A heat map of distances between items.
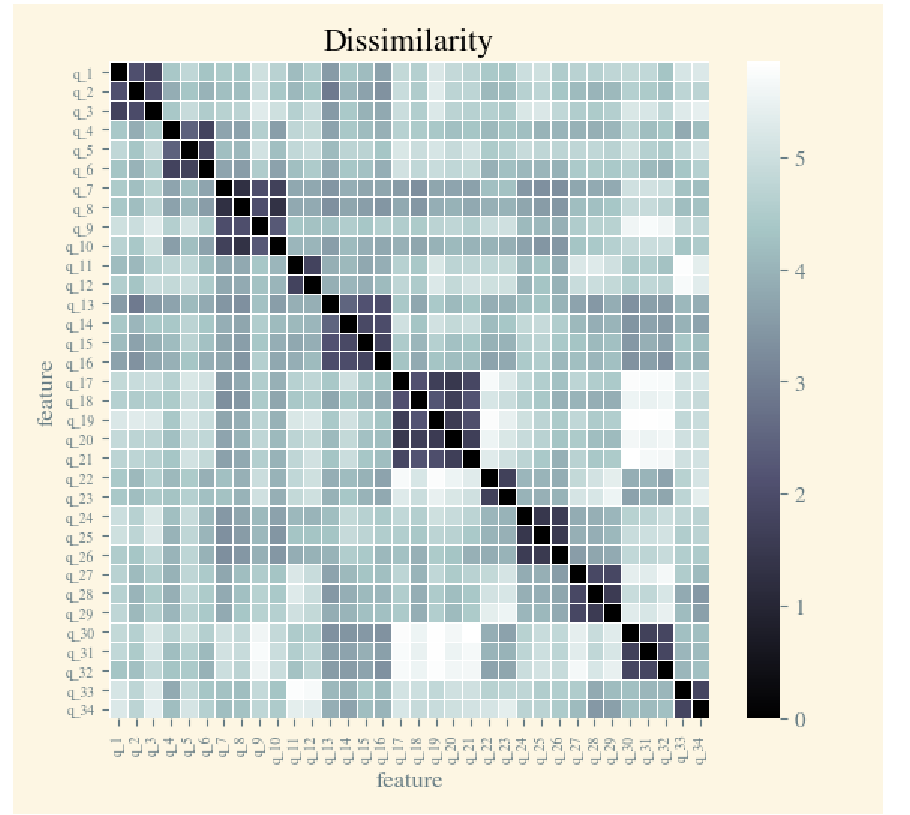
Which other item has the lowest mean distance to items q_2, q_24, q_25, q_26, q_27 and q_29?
q_28
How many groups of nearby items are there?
11
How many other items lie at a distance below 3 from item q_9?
3
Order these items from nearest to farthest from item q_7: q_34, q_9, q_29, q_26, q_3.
q_9, q_26, q_29, q_34, q_3
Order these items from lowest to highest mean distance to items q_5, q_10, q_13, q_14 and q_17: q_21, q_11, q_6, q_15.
q_15, q_6, q_21, q_11
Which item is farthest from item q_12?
q_33
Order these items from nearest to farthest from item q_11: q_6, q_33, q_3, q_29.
q_6, q_3, q_29, q_33
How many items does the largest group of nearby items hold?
5
